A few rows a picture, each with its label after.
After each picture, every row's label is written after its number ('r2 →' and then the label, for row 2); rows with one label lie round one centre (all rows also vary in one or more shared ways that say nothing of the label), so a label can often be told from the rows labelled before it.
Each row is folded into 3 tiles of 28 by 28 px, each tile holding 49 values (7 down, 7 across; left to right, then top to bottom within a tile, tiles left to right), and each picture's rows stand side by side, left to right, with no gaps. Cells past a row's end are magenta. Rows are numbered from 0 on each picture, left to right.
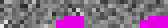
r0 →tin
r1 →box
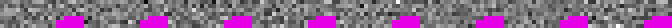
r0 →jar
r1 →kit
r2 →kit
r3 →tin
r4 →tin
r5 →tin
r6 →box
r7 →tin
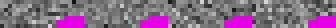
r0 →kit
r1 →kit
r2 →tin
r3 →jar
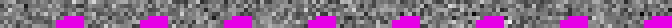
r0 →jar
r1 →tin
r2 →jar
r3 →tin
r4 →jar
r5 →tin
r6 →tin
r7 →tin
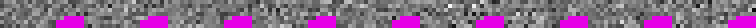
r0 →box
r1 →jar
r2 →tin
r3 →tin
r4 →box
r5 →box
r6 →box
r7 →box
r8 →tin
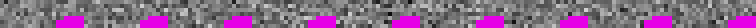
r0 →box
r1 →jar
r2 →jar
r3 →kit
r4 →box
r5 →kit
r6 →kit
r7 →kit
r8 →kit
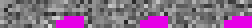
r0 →kit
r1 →kit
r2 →jar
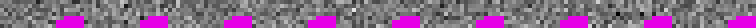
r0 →box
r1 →kit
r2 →tin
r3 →box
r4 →jar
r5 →tin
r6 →tin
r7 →tin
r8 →kit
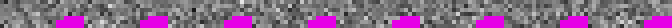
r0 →box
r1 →box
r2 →jar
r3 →kit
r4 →jar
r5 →kit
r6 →kit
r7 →box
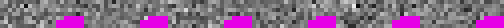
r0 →jar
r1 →box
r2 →jar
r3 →kit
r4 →kit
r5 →box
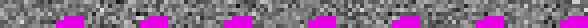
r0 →box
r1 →jar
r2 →jar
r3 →box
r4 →jar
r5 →kit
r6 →jar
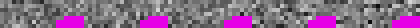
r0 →box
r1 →kit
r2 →kit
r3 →kit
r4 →jar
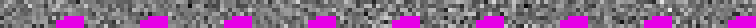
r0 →box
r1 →kit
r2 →box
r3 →jar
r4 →box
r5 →jar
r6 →tin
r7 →jar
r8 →jar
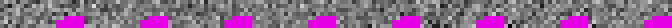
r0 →jar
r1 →tin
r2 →tin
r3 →jar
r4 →box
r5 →kit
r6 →tin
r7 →tin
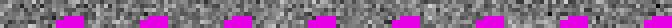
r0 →tin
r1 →jar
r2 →box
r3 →tin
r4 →box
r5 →tin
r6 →tin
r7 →jar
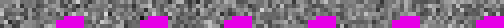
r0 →kit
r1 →box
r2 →box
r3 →jar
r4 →kit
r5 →tin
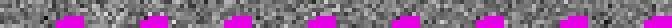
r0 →jar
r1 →tin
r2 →tin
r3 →kit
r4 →kit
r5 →box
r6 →tin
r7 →kit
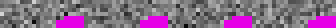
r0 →kit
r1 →jar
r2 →jar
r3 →kit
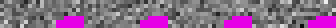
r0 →tin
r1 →kit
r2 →kit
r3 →tin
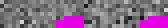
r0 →box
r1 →jar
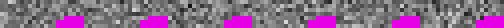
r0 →box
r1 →tin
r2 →kit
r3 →box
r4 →tin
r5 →tin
